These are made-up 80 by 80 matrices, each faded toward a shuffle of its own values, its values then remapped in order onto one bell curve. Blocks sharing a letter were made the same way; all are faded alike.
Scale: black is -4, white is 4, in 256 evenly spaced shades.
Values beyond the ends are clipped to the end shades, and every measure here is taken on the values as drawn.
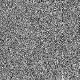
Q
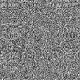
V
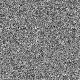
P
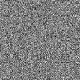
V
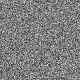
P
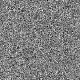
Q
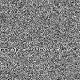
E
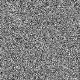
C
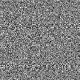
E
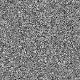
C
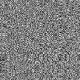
V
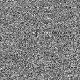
E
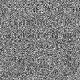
V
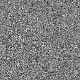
Q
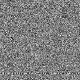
E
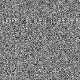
E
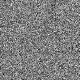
Q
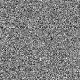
E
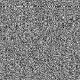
E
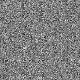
C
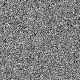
P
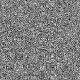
V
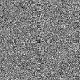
V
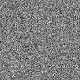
E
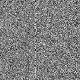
Q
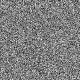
P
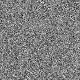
P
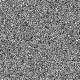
P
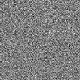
V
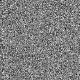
Q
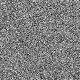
P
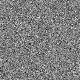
P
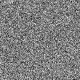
P
